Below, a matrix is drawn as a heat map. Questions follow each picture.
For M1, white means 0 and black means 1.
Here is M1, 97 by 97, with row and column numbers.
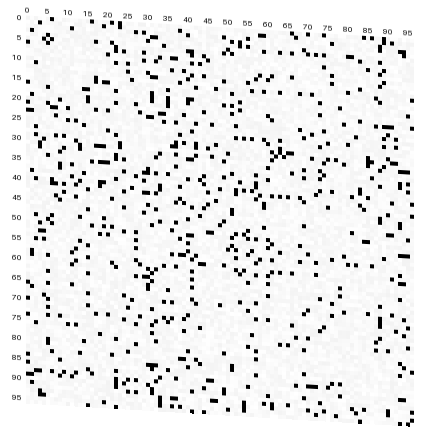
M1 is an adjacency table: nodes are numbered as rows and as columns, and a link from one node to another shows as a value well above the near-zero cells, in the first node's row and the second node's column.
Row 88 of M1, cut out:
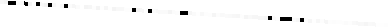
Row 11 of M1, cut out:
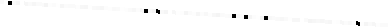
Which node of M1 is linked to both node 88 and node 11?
node 2
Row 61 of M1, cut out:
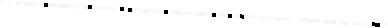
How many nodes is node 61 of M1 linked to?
10
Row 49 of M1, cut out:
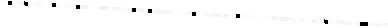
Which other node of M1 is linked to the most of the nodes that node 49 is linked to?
node 40
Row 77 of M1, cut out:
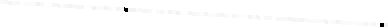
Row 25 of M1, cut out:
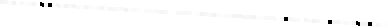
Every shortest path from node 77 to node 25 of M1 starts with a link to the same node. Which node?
node 31
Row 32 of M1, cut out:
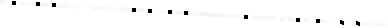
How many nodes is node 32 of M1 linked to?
12
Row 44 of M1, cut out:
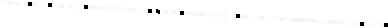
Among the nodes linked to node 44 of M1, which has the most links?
node 37
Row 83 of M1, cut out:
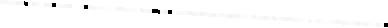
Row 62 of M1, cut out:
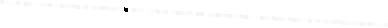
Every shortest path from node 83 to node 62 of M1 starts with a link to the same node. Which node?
node 13
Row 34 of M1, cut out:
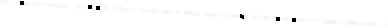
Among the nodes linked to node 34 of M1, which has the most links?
node 22
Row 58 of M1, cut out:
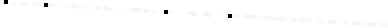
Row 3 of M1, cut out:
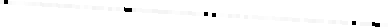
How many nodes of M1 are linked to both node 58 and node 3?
1
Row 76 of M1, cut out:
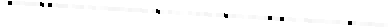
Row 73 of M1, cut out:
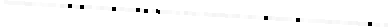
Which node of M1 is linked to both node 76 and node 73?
node 39
